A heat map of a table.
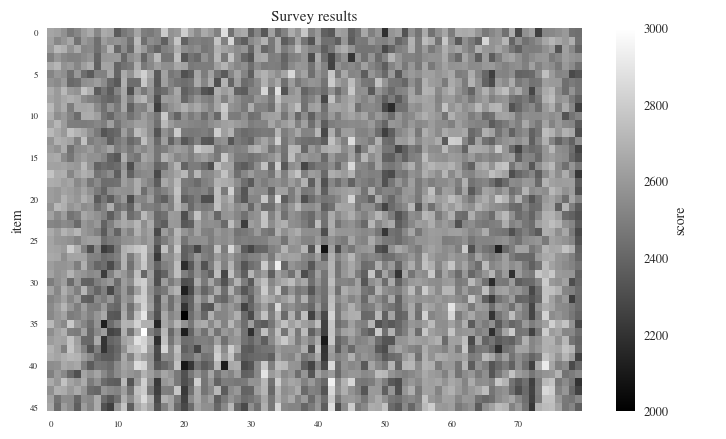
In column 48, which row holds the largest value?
29
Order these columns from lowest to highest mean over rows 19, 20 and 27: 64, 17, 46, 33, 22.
33, 17, 22, 46, 64
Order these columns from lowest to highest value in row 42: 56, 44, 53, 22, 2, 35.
53, 35, 56, 44, 2, 22
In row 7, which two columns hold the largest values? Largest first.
34, 32
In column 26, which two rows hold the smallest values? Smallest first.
40, 29
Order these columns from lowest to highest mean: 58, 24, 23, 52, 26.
52, 23, 24, 26, 58
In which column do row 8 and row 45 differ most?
50
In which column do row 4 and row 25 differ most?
42
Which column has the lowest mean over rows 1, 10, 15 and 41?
39
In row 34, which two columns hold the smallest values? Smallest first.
20, 66
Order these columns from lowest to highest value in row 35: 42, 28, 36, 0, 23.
28, 36, 23, 0, 42
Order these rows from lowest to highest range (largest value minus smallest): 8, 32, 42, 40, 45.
8, 32, 45, 42, 40
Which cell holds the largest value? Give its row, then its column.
36, 14
